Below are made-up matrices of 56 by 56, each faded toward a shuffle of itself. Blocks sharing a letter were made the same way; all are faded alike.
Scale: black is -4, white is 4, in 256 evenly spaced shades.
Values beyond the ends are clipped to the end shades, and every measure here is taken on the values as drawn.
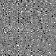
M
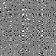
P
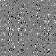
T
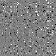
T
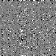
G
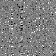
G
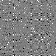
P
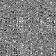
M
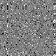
M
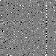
P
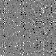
T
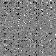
G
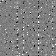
T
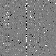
T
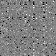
G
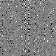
T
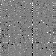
P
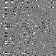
G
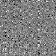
M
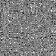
M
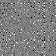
P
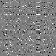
P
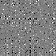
P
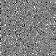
M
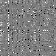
T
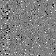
G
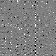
T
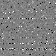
G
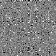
M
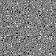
M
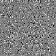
M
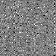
M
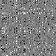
T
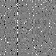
T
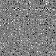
M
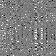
T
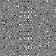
T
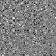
M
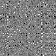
M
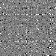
M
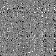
M
